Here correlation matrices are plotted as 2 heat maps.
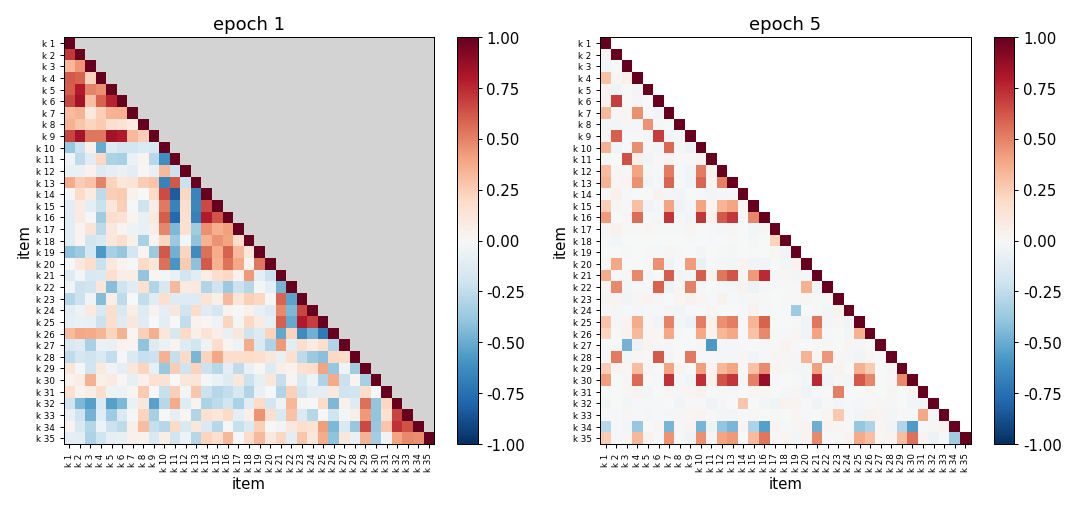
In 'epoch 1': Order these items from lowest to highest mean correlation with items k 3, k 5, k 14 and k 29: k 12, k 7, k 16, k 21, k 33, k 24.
k 33, k 12, k 21, k 24, k 7, k 16
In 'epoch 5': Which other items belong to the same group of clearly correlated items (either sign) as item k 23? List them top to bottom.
k 31, k 33
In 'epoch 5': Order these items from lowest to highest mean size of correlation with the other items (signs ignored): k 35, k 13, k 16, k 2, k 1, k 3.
k 3, k 2, k 1, k 35, k 13, k 16
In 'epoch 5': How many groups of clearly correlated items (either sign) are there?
8
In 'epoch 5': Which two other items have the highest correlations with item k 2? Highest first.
k 6, k 9
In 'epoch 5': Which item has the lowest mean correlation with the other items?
k 34
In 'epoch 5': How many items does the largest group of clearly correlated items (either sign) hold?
15
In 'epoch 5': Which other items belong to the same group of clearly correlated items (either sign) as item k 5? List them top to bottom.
k 8
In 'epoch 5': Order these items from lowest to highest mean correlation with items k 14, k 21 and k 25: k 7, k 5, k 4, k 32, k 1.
k 5, k 32, k 1, k 4, k 7
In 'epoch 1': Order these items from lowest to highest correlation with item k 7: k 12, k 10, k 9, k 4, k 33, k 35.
k 10, k 12, k 33, k 35, k 4, k 9
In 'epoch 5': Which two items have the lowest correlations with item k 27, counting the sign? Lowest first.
k 11, k 3
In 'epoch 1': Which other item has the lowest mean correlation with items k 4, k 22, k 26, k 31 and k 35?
k 23
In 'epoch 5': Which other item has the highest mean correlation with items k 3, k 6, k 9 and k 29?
k 2
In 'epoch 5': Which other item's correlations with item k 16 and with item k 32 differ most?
k 30
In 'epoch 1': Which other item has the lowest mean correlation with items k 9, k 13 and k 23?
k 28
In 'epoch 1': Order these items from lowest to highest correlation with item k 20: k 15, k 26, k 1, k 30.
k 1, k 30, k 26, k 15
